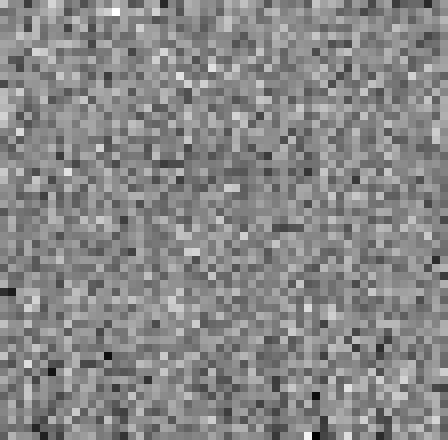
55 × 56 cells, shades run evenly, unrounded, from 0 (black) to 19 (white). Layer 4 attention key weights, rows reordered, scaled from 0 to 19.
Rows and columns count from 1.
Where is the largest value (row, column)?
2, 15
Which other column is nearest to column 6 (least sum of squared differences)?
16
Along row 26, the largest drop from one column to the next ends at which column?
54
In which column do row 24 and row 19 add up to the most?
30
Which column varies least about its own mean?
32
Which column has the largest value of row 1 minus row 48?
19
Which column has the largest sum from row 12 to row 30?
1
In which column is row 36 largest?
38
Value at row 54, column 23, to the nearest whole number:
8
